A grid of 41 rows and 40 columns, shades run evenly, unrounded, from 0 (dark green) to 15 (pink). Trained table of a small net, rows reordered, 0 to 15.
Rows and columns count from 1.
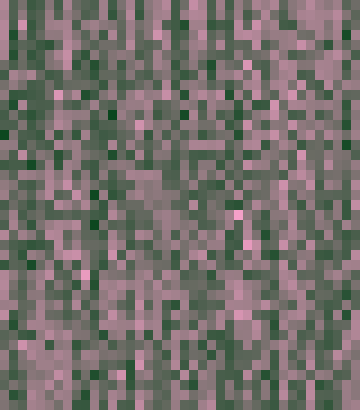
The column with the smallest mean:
11
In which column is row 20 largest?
9
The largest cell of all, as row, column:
22, 27
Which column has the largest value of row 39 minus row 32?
39
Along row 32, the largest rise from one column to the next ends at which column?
40
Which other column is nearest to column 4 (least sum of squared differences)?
5
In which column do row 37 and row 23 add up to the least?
15
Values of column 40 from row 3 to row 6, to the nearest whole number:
6 10 7 4
